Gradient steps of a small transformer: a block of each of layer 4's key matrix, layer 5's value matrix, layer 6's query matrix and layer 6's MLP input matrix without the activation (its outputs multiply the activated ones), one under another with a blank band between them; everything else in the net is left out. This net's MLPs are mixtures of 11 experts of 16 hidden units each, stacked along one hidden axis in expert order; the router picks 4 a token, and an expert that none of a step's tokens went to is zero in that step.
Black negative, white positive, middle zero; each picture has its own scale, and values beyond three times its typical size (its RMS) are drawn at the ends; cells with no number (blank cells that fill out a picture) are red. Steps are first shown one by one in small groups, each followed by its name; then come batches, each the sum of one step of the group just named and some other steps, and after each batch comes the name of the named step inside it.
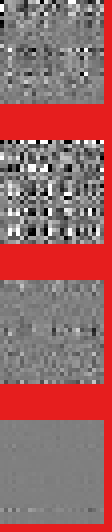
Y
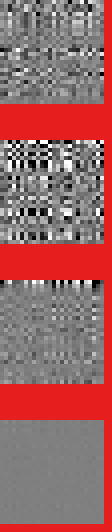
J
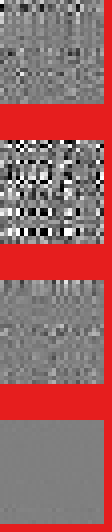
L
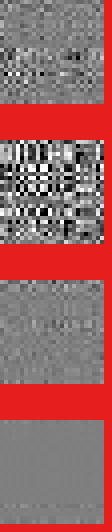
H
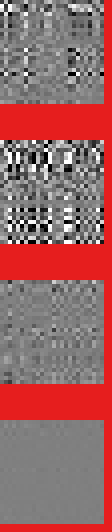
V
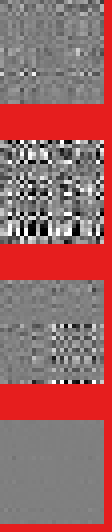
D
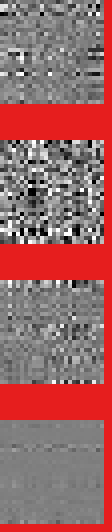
D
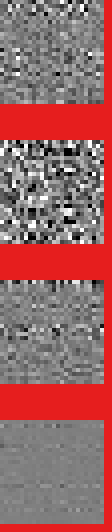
J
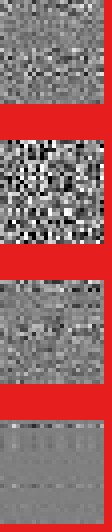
H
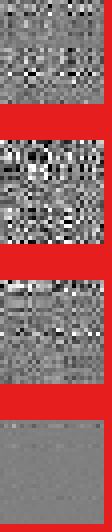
V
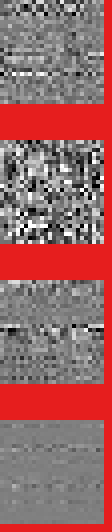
L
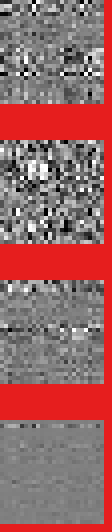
H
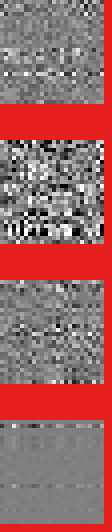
D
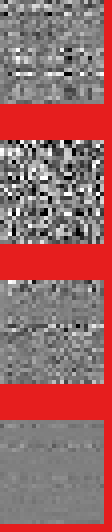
D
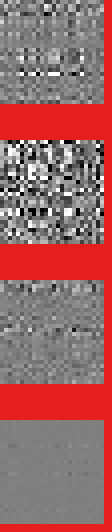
L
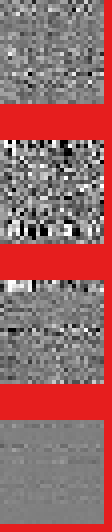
D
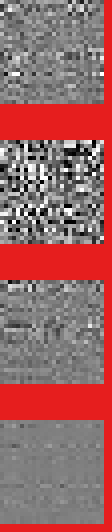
H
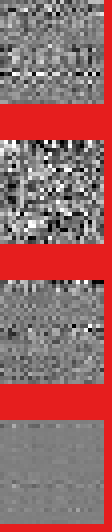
J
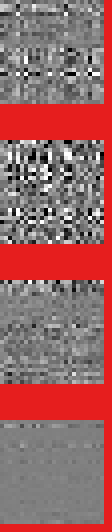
V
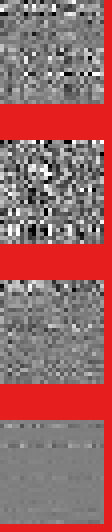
Y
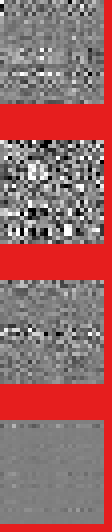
L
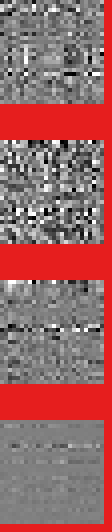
V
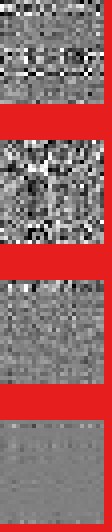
V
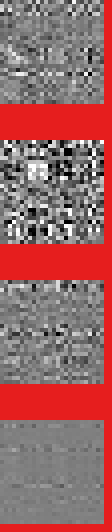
Y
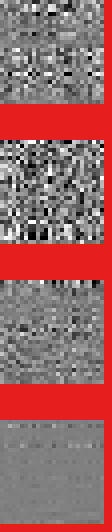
J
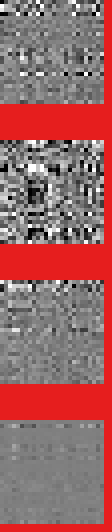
Y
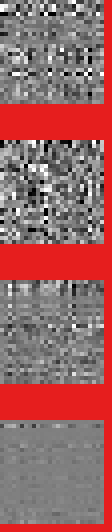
Y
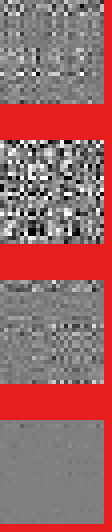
D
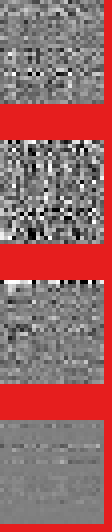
J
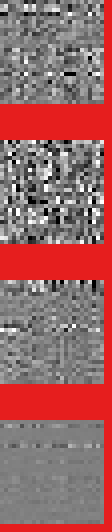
J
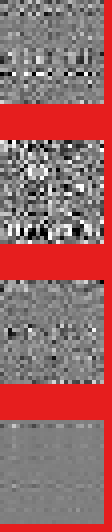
D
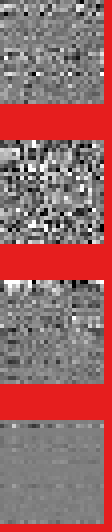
H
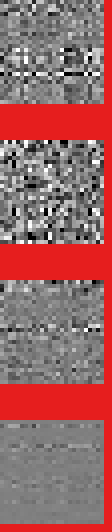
J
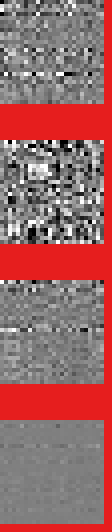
Y
